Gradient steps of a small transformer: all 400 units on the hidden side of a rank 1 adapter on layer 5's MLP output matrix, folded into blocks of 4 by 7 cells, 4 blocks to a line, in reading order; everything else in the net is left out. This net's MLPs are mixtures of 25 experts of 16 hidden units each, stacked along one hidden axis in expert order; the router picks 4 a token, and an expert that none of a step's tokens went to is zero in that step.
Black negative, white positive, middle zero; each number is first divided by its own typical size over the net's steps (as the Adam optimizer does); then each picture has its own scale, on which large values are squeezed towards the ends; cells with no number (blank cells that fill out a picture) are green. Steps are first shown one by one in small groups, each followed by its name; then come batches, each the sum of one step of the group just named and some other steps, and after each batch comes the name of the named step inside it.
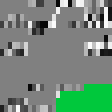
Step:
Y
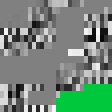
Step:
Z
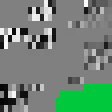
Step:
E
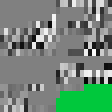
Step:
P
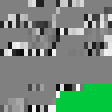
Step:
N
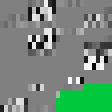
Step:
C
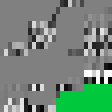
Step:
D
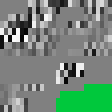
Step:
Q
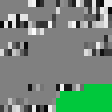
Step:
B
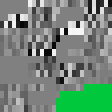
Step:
N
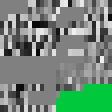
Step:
Z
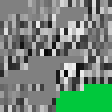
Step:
P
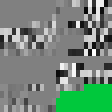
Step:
P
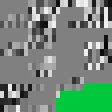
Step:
Y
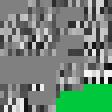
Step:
D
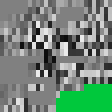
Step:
P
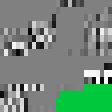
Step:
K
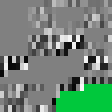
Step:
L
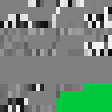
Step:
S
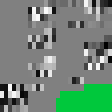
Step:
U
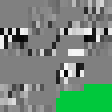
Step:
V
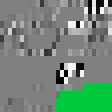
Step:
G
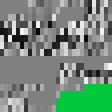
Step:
V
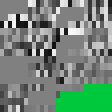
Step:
S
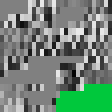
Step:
L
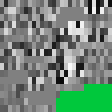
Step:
G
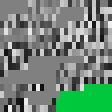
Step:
L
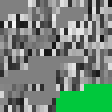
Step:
L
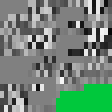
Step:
U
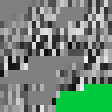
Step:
L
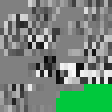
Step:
K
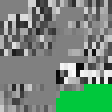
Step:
K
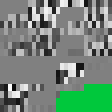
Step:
S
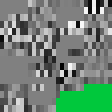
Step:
G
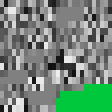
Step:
K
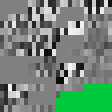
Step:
G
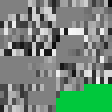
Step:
U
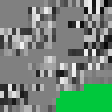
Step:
U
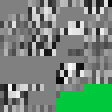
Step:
G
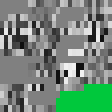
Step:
V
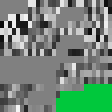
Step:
S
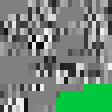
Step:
K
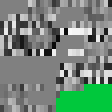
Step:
V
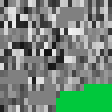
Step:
S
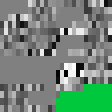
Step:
V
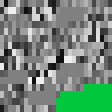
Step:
U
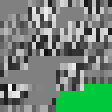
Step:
L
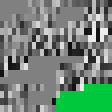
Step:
L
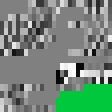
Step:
K
